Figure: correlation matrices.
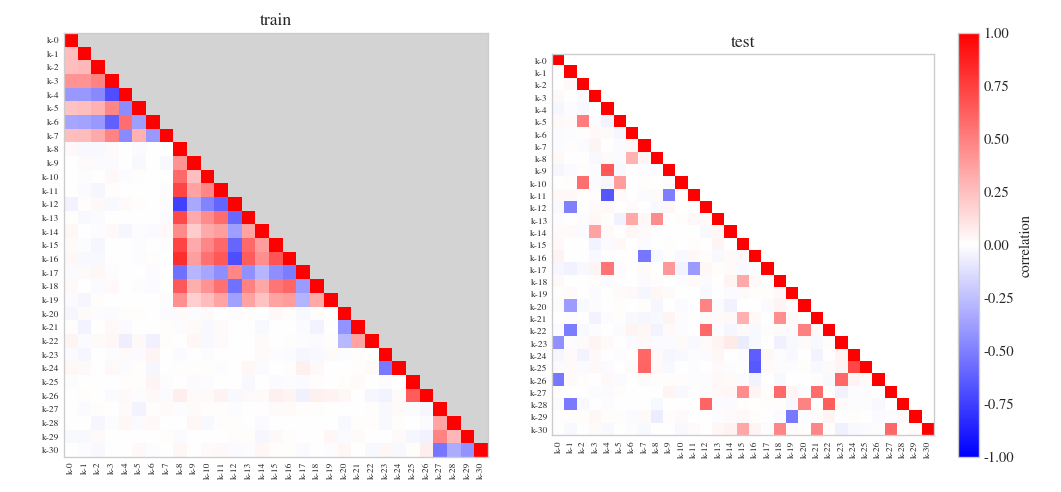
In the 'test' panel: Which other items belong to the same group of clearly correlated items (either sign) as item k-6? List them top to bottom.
k-8, k-13
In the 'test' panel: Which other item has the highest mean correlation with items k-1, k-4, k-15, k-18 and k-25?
k-27
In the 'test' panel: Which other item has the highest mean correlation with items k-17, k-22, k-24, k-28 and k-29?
k-12
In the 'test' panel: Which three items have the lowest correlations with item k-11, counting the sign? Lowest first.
k-4, k-9, k-17
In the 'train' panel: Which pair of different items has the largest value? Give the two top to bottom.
k-8, k-16
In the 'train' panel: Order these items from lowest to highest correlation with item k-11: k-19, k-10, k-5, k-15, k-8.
k-5, k-19, k-10, k-15, k-8
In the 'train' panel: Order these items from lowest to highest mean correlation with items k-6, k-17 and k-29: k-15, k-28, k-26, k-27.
k-15, k-26, k-28, k-27
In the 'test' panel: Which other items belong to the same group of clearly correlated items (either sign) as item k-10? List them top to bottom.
k-2, k-5
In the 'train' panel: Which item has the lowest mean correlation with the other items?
k-12
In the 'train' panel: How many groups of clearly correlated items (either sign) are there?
6
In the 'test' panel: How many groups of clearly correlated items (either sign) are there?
9
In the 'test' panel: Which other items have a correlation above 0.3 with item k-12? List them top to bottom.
k-20, k-22, k-28
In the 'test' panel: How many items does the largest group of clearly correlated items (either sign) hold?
5
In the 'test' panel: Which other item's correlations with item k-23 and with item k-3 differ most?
k-26
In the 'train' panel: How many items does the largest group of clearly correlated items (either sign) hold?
12
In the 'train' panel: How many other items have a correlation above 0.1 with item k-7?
5
